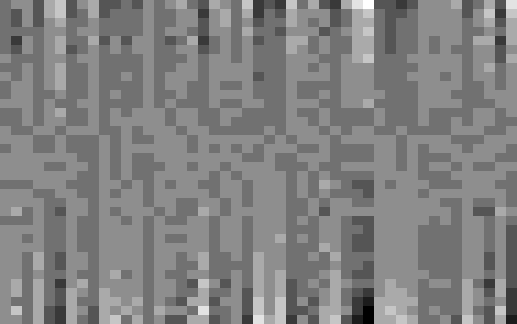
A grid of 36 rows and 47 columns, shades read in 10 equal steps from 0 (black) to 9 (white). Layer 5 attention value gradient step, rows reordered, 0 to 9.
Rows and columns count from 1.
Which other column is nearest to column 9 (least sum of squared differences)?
5
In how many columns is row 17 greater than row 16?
6
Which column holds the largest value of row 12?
34
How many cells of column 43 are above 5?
5
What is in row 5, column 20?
4
